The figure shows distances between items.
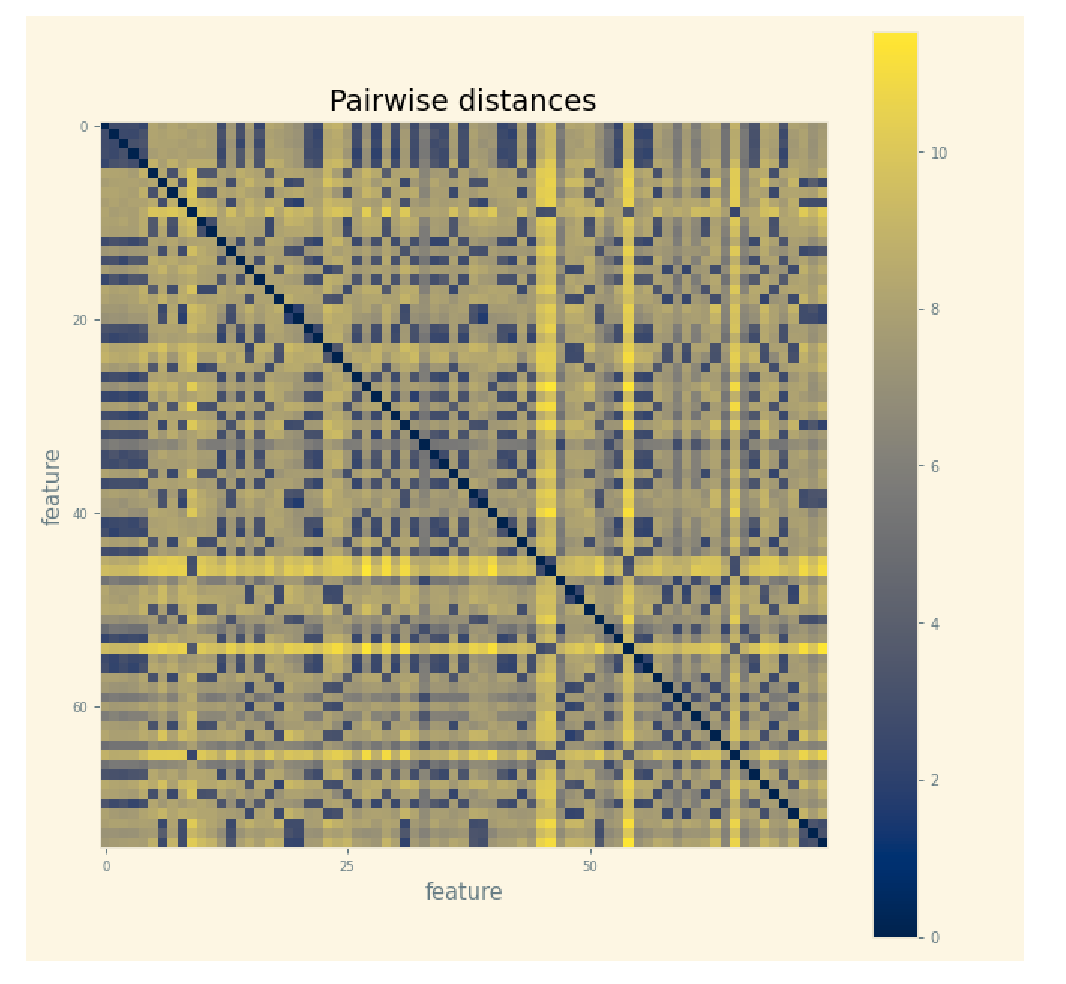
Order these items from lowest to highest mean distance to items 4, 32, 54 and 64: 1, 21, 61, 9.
1, 21, 61, 9
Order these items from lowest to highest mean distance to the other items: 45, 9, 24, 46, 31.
31, 24, 9, 45, 46
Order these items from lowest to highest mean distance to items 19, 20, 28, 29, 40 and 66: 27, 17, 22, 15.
22, 27, 17, 15
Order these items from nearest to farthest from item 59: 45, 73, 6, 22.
22, 73, 6, 45
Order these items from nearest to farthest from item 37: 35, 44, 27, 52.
35, 44, 52, 27
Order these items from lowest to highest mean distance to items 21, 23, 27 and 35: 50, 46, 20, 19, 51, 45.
51, 20, 19, 50, 45, 46
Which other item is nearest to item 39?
20
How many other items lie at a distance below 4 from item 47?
6
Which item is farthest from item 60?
54
